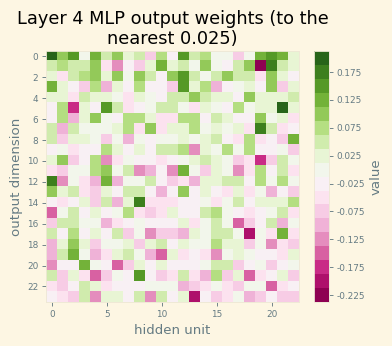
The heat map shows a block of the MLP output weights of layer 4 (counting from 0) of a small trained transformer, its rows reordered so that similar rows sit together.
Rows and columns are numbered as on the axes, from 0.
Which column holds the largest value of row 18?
2
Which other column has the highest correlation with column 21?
5
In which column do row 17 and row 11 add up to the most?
21
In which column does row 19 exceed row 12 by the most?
1
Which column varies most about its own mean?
0
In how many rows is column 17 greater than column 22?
13
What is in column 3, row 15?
-0.025
